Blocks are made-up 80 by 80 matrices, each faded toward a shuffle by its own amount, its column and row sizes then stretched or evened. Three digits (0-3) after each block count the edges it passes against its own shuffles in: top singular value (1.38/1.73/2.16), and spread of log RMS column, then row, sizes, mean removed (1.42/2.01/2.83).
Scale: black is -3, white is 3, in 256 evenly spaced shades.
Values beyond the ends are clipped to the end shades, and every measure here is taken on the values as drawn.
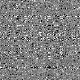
2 1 3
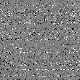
0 0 3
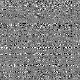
1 2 3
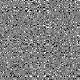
3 1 2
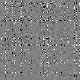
2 3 3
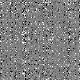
2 3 2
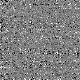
1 1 2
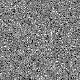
1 1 0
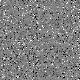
1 1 0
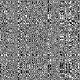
3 3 2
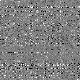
1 2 3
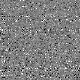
1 1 2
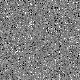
1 2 0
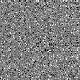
2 1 0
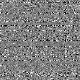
0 1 3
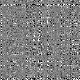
0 3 3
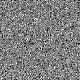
2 0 1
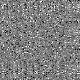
2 0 2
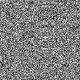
2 1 1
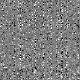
1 3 1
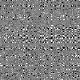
3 2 3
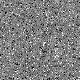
1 1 0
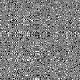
3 1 2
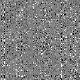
2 3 1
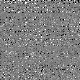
1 1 3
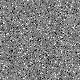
0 0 0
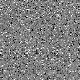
2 0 0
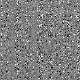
0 3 1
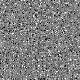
2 0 1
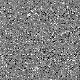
1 0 2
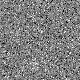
0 0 0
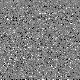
0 0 2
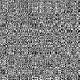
3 2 2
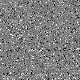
0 0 2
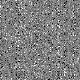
2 2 0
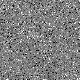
1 0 1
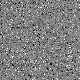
1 0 1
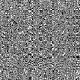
3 2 0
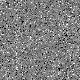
0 1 0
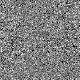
0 2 2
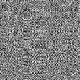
3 0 1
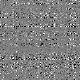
1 2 3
